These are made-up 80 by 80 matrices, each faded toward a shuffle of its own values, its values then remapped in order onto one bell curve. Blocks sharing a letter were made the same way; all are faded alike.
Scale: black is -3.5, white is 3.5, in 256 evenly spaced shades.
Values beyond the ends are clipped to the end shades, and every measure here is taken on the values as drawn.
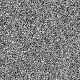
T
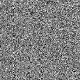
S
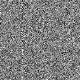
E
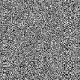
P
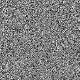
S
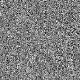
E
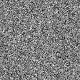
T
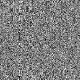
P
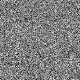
S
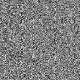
P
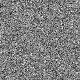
T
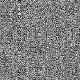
P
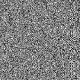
P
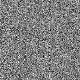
E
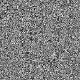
S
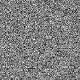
P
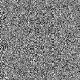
P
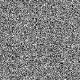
S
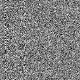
E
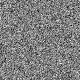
T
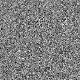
S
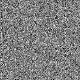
S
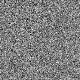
T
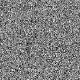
E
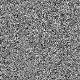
S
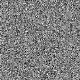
E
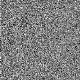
S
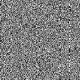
P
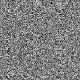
P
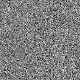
S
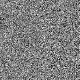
S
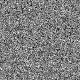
T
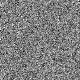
T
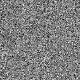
E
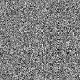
P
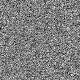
T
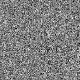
S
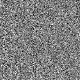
E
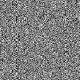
P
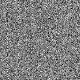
E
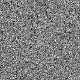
E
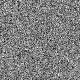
T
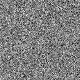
T
